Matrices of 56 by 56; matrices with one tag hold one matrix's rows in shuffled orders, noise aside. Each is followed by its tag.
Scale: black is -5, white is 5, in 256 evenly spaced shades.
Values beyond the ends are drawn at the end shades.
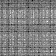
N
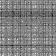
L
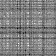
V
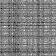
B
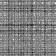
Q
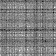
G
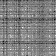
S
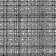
S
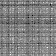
N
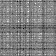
V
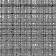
L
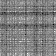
G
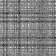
S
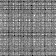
Q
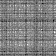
G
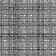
B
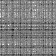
L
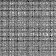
N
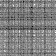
Q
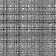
S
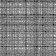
G
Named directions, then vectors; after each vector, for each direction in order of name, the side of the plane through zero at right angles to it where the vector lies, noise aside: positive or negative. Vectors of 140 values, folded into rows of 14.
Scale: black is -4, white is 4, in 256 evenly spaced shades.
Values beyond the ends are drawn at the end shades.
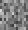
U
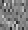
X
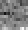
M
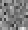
positive, positive, negative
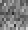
positive, negative, positive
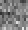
positive, negative, negative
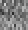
positive, negative, positive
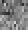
positive, negative, positive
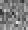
positive, negative, negative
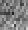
positive, negative, positive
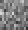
negative, positive, positive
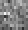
negative, negative, positive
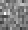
negative, negative, negative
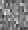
negative, negative, negative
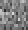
negative, positive, positive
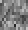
positive, negative, positive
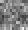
positive, negative, negative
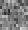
positive, positive, positive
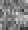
negative, negative, negative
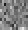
positive, positive, negative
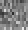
positive, negative, negative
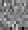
negative, negative, positive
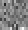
positive, positive, negative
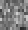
negative, negative, negative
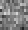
negative, negative, negative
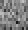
negative, positive, positive
